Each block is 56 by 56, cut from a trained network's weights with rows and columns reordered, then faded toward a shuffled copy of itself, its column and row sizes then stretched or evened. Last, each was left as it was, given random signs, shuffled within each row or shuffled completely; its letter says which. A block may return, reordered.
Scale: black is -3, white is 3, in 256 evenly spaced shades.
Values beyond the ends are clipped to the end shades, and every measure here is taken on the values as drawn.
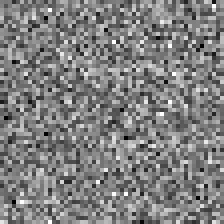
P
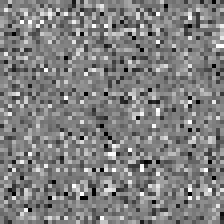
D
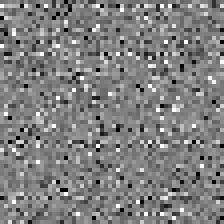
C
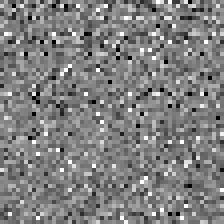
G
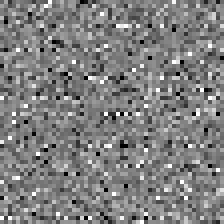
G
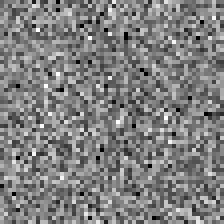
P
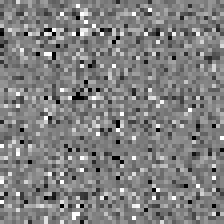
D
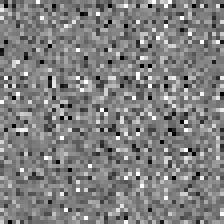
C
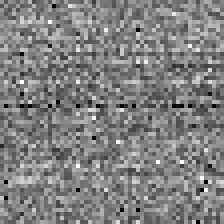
C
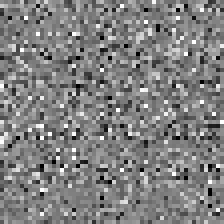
D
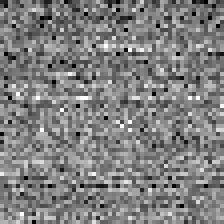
G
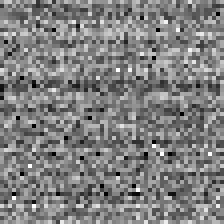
G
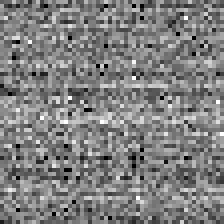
C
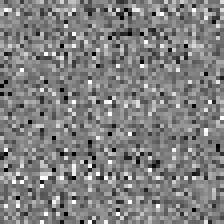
D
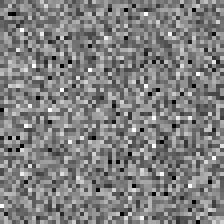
P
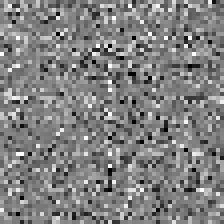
D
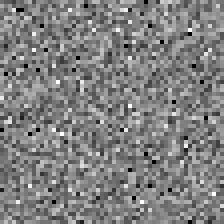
P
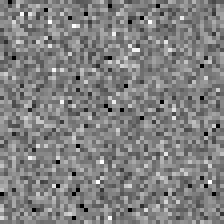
P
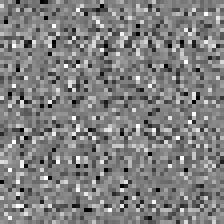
C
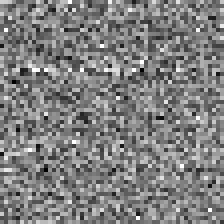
G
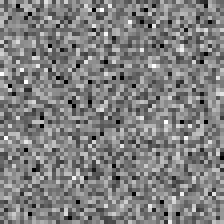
P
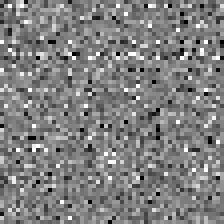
G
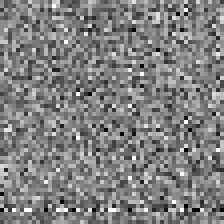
D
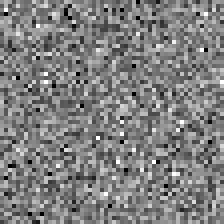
P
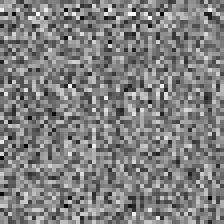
C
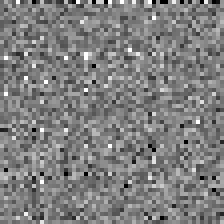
D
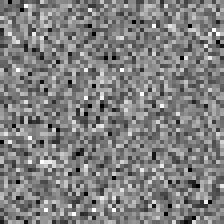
P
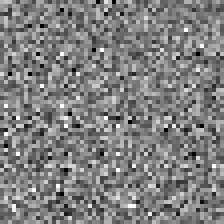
D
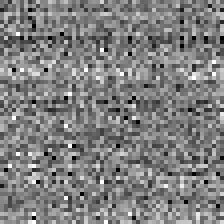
C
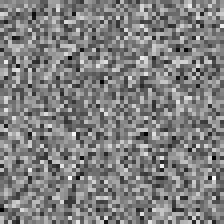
C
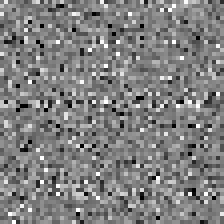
G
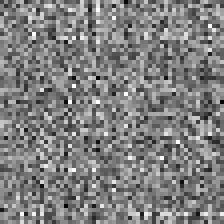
C
